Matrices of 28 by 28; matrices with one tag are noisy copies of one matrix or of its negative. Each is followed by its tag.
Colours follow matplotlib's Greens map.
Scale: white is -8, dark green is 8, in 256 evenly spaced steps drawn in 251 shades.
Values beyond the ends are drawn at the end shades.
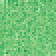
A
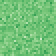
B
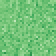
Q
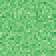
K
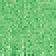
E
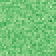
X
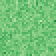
Q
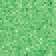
B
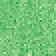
Q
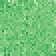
A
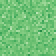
K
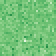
B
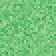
X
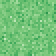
Q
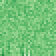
E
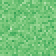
K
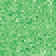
B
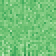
E
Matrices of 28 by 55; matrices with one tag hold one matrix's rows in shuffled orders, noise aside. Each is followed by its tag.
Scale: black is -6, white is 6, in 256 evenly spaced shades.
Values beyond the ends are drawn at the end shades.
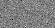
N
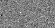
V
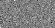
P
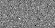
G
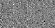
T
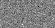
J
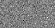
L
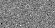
V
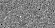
V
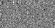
T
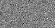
L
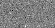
N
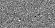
G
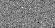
J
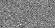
V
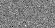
N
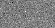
N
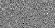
L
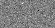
J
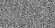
V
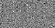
T
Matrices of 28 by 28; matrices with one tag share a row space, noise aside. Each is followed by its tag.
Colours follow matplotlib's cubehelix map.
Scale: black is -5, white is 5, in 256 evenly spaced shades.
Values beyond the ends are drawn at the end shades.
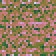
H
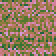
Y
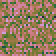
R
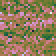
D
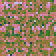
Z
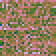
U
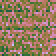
U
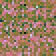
Y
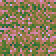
U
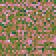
R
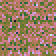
Y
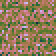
Y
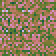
U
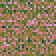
R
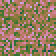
Z
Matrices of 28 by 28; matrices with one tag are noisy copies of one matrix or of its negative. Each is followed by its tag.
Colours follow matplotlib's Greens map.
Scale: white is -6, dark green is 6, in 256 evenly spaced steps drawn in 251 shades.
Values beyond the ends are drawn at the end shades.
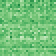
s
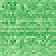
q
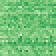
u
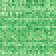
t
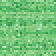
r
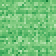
u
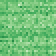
u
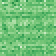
r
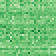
s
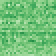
q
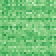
t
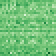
q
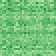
r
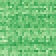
u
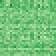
s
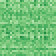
s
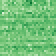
t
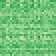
s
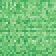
q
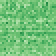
q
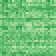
t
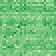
r
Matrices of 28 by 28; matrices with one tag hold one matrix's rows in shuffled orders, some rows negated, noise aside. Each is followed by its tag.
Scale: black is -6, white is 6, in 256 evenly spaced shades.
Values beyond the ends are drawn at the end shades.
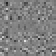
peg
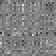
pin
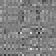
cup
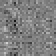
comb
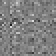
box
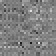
cup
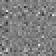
peg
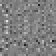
peg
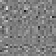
peg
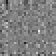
peg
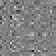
box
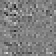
comb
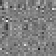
peg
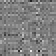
cup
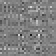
cup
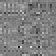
cup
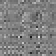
cup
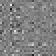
box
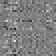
comb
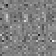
peg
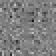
box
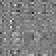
box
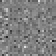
peg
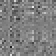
box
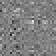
box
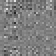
comb
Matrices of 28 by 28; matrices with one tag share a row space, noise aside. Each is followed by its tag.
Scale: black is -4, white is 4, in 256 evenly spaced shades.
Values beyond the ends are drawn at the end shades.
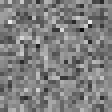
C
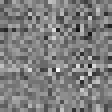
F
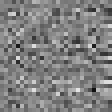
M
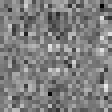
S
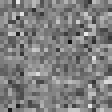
M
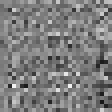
S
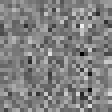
F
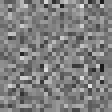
C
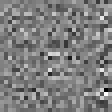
S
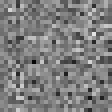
M
